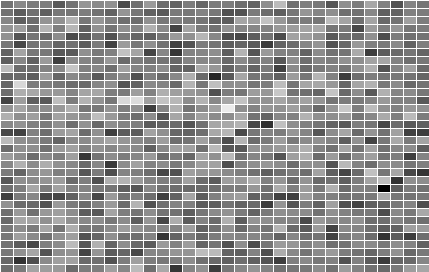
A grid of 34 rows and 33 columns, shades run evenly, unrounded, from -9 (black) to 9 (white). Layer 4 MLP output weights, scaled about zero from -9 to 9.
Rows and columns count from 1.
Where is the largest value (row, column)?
14, 18
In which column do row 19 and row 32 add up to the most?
17
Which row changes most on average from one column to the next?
7
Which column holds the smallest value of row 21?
9
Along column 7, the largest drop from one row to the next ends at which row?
20
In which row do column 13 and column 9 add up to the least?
22
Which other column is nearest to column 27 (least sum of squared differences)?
21
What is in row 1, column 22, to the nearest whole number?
4
